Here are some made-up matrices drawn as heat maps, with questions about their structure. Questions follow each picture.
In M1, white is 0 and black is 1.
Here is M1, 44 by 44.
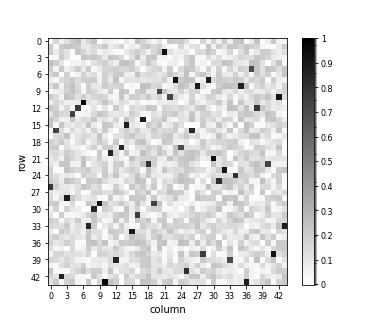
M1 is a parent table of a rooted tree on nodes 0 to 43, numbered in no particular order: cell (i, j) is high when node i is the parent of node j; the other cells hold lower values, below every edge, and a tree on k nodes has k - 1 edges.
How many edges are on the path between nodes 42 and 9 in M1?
6
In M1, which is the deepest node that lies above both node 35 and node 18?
10
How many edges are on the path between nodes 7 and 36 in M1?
3
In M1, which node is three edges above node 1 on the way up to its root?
25
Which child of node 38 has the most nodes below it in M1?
41
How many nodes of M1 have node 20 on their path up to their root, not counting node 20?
2
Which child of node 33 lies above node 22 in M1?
43
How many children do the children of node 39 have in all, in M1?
4
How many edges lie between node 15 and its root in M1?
7
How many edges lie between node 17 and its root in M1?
9
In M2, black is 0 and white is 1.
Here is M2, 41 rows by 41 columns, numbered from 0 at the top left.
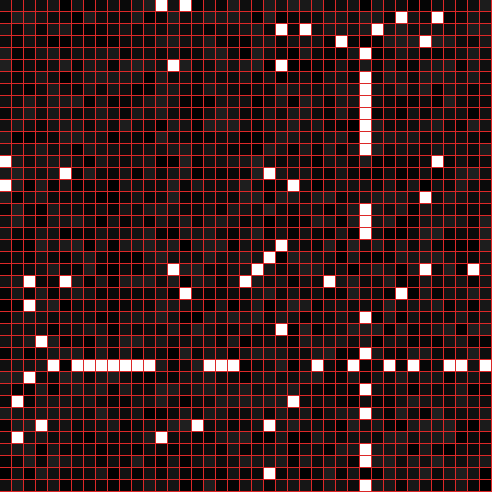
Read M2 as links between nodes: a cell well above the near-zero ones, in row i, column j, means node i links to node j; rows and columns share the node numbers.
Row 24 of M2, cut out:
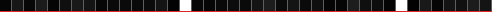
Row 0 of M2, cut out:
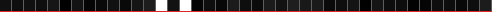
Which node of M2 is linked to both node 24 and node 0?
node 15
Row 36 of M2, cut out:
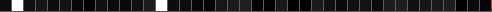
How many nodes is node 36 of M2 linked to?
2
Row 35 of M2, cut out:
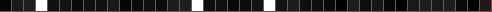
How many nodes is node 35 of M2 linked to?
3
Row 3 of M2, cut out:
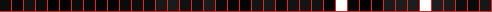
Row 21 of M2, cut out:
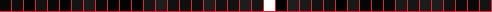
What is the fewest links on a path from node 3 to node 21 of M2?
3
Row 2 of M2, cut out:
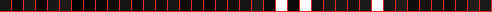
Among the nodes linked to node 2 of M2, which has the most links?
node 23
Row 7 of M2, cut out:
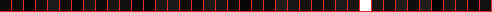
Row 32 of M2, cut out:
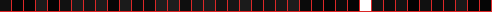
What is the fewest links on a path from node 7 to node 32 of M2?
2
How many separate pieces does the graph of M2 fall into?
3
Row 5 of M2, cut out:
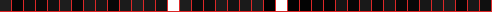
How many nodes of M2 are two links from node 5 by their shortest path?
4
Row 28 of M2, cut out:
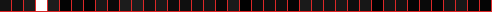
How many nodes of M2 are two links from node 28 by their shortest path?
1
